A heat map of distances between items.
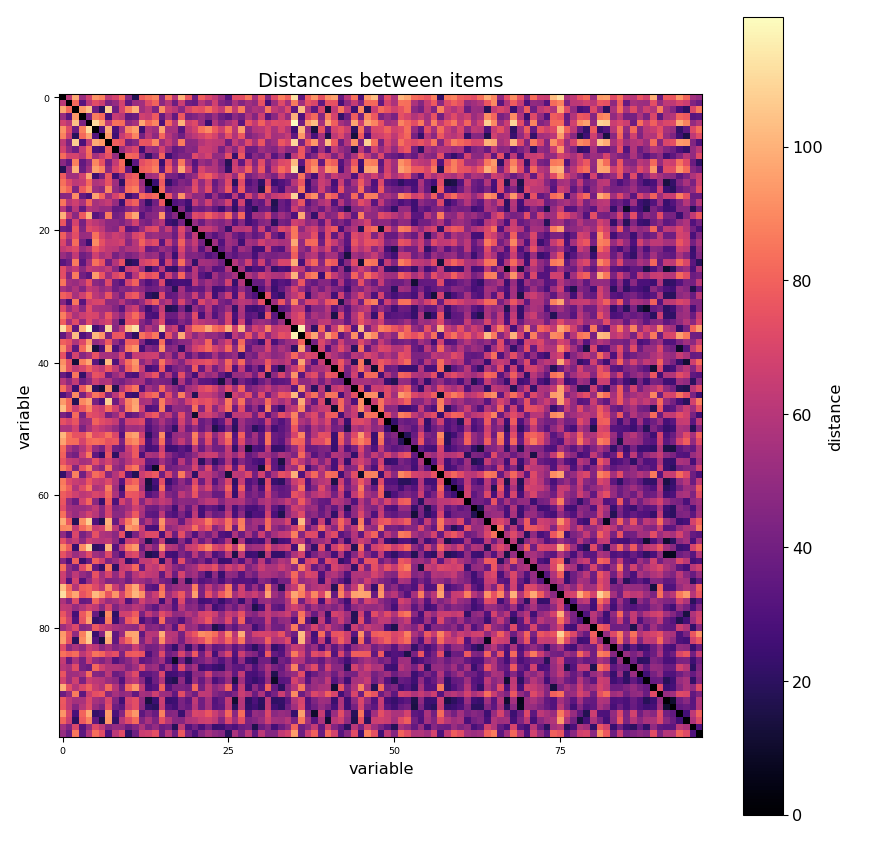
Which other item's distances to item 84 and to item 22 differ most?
52
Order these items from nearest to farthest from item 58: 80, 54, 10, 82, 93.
80, 93, 54, 82, 10
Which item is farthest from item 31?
75
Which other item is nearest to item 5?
38
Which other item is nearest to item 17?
85
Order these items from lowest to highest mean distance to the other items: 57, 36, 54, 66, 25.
54, 66, 25, 57, 36
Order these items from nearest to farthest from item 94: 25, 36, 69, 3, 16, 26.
69, 26, 16, 25, 3, 36
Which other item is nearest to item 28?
53
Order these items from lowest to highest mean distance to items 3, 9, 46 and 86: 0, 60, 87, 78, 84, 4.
60, 87, 84, 78, 4, 0
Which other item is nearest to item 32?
88
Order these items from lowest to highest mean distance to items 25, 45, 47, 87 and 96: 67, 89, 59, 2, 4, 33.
67, 33, 89, 59, 4, 2
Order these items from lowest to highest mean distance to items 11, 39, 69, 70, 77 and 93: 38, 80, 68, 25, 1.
80, 25, 1, 38, 68
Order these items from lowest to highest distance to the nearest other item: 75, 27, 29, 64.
64, 29, 27, 75
